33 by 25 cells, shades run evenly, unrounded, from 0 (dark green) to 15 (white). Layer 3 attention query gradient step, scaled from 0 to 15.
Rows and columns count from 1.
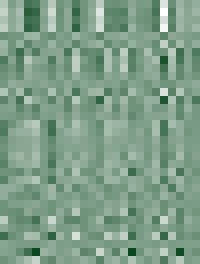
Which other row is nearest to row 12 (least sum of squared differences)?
6
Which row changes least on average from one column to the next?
31
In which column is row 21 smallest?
7
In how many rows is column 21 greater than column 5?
16
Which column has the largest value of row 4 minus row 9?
21
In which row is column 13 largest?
2
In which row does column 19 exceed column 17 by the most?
32
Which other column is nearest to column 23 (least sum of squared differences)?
17
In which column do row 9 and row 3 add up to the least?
5
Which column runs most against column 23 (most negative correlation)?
19
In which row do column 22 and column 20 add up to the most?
30
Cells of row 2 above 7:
13
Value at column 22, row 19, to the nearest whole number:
7
